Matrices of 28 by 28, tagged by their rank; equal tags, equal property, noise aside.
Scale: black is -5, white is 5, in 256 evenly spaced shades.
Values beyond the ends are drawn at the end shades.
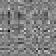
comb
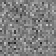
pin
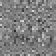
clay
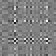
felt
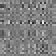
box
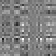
felt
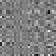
box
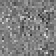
pin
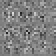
comb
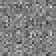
clay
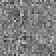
pin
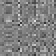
box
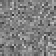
clay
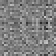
comb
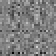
comb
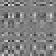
felt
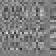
box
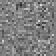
pin
